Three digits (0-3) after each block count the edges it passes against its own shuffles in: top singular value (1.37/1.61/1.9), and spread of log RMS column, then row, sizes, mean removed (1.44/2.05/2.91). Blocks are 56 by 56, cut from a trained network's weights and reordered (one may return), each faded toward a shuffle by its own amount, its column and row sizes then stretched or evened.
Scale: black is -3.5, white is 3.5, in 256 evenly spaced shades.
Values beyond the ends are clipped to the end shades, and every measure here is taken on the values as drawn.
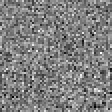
1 0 0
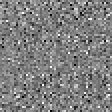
3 1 1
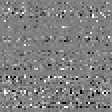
0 1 3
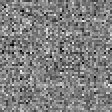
1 2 1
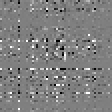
3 3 3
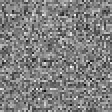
1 1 1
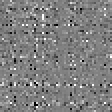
1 2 2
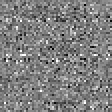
1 1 2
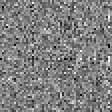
1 1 1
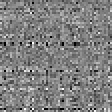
3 2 2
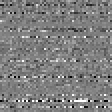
2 0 3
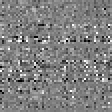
0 2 3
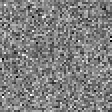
0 0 0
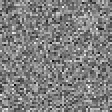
2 0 0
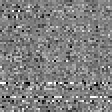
0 0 3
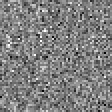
1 0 0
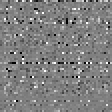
2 1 3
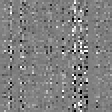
3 3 1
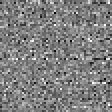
2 1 2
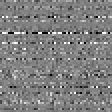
2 0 3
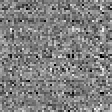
2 1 2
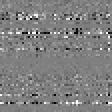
2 1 3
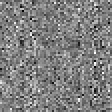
3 2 0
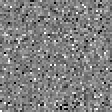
1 1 0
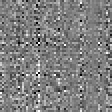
2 3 1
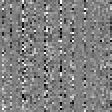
0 3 0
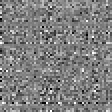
0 2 3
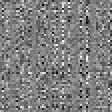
3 3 1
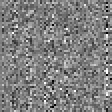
0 3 0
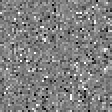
0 0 0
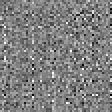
3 2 1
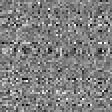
3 1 2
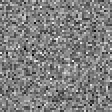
0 0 0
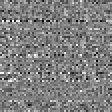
0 1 3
